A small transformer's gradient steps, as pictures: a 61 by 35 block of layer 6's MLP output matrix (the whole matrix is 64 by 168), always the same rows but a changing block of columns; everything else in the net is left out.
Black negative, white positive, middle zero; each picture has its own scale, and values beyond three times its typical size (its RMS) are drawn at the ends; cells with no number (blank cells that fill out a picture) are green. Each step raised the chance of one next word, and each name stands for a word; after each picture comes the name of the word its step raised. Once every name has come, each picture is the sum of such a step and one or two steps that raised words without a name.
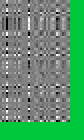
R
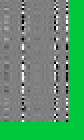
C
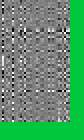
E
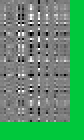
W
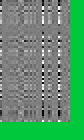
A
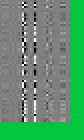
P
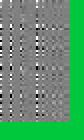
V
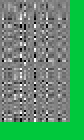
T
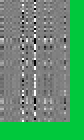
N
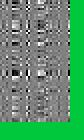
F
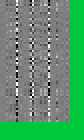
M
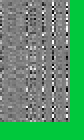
C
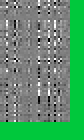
M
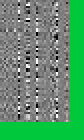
E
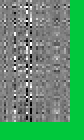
P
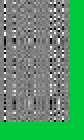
N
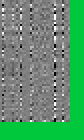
C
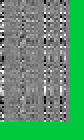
N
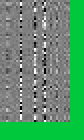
R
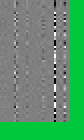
F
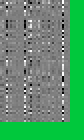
F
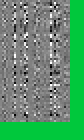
A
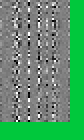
R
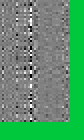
V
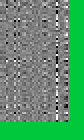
F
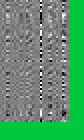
A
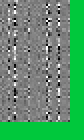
E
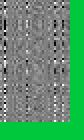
C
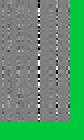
V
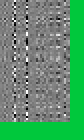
T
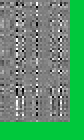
M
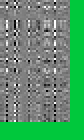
E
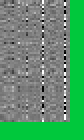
F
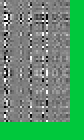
W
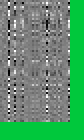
W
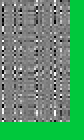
A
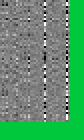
M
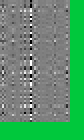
A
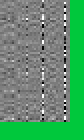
T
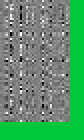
W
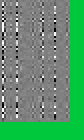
E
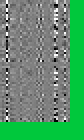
T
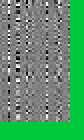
F
